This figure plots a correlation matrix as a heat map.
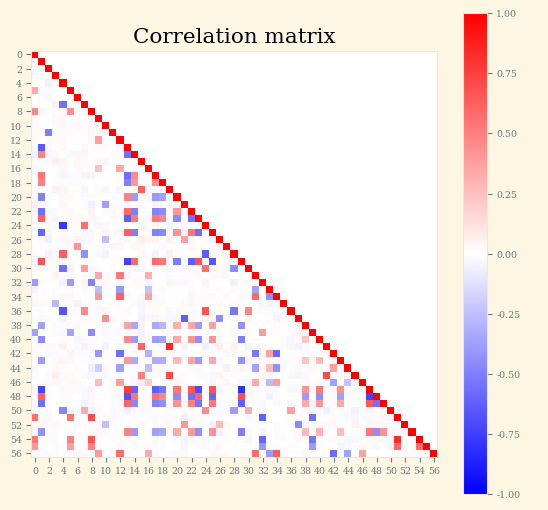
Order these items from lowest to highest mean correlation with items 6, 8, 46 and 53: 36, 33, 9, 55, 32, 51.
32, 33, 36, 9, 55, 51
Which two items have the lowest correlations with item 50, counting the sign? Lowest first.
4, 28
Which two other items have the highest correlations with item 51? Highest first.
54, 8
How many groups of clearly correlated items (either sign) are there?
9
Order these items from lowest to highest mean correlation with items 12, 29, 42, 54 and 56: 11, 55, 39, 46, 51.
39, 11, 46, 55, 51
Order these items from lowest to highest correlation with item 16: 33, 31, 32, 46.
33, 32, 46, 31
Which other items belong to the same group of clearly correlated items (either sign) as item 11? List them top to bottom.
2
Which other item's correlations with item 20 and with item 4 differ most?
24
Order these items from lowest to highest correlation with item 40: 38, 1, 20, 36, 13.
1, 36, 38, 20, 13
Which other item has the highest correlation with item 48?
29
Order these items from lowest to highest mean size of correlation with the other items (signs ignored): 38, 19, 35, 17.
35, 19, 38, 17
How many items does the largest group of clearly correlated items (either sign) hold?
17
